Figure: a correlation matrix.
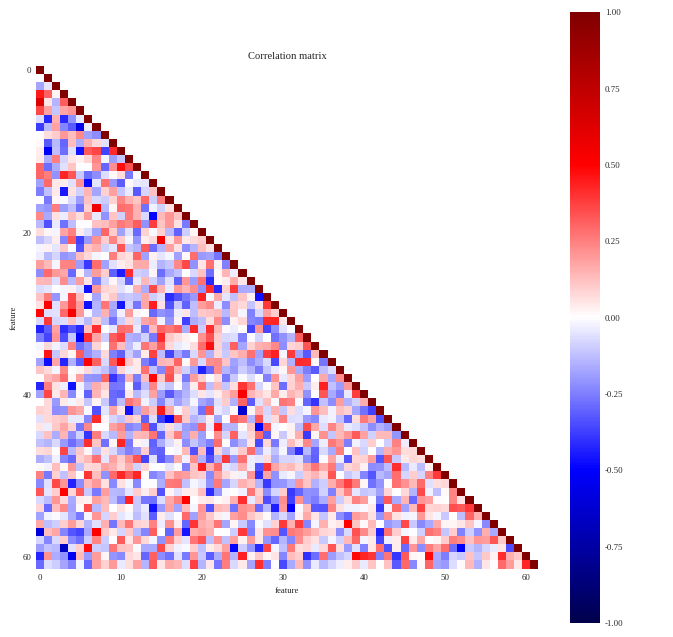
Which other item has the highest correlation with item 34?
21
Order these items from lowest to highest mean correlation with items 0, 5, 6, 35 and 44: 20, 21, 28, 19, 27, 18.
27, 21, 19, 18, 20, 28
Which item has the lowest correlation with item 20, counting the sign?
37
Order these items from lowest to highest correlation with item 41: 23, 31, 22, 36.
36, 22, 23, 31
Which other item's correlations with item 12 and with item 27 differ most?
50
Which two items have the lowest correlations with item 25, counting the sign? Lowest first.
42, 10
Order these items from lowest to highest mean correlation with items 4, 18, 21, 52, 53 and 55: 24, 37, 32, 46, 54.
46, 37, 32, 54, 24
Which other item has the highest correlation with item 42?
15
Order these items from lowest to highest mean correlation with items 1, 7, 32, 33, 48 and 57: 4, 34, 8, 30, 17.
4, 30, 8, 34, 17
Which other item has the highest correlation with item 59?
6
